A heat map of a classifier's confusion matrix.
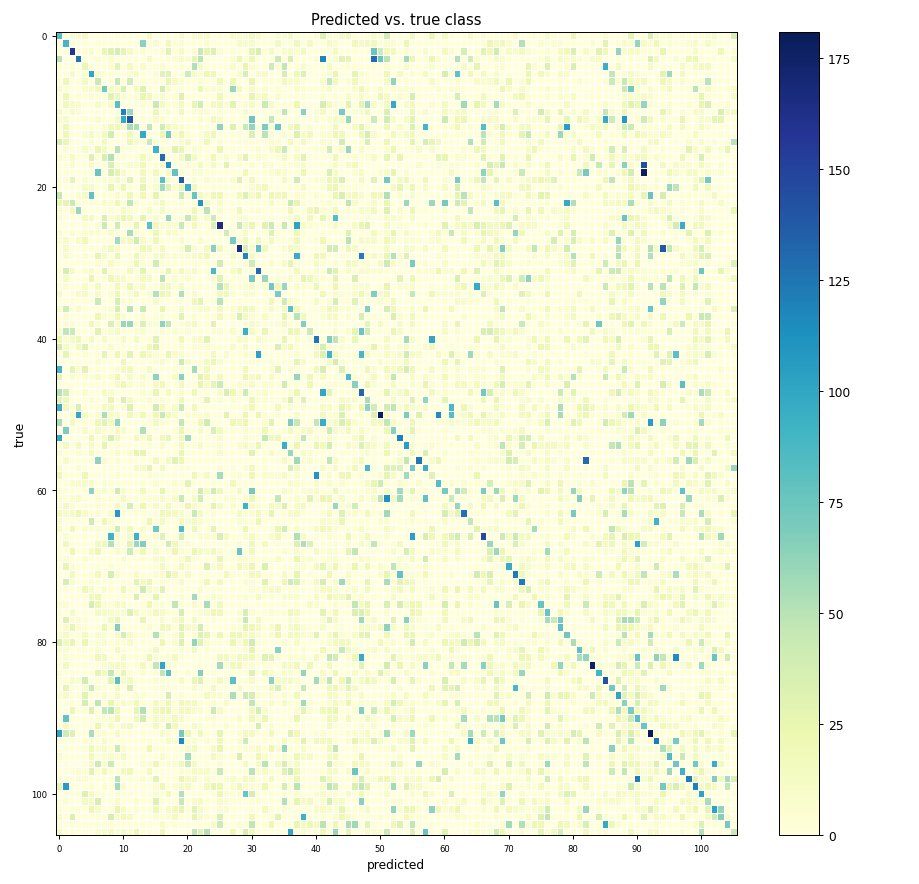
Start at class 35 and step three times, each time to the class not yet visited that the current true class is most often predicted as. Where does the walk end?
71
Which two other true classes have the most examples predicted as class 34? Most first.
12, 81
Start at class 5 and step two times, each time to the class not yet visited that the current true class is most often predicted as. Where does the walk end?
29
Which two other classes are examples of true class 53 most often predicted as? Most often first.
0, 20
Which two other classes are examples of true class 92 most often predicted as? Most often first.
0, 19
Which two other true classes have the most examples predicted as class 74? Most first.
65, 28
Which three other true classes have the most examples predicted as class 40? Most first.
58, 85, 51
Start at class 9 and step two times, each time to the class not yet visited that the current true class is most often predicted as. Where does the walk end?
1
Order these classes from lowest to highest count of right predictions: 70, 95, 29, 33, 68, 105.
105, 68, 33, 95, 70, 29
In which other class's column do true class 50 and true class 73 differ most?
59
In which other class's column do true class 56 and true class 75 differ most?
82
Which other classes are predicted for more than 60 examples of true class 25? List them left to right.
14, 37, 97
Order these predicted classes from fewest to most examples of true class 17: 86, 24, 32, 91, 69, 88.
32, 24, 86, 69, 88, 91
